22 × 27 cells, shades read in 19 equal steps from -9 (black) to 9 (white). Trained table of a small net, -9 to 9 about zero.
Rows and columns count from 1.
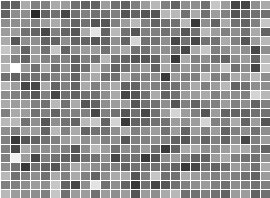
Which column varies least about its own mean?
7
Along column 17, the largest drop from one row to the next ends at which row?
9
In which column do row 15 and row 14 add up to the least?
5
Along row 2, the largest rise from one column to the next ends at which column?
17
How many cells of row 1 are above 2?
5
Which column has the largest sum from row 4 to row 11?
1
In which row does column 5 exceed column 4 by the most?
10
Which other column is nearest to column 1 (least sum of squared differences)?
12
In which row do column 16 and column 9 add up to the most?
20
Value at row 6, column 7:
-2
